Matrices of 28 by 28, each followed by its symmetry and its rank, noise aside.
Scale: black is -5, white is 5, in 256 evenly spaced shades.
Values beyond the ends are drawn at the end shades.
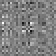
no symmetry, rank three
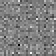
no symmetry, rank five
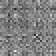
symmetric, rank four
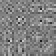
symmetric, rank five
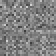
no symmetry, rank five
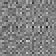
no symmetry, rank three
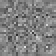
symmetric, rank five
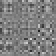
antisymmetric, rank four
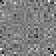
symmetric, rank four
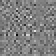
no symmetry, rank four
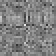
no symmetry, rank three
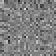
no symmetry, rank five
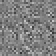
antisymmetric, rank four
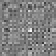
symmetric, rank three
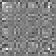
symmetric, rank three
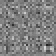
antisymmetric, rank four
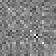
symmetric, rank four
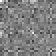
symmetric, rank three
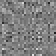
antisymmetric, rank four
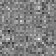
symmetric, rank four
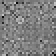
symmetric, rank five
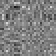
symmetric, rank four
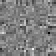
no symmetry, rank four
